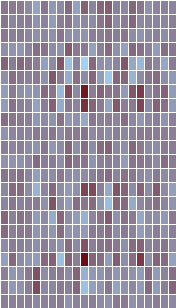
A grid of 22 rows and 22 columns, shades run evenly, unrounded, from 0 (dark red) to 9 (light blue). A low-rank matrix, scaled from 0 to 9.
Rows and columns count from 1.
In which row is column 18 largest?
5
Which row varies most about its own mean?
19
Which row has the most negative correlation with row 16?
10
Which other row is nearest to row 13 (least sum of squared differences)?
3
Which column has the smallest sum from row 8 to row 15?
11
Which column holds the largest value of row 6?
14
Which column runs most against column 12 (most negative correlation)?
22
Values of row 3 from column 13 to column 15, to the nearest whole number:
5 5 5
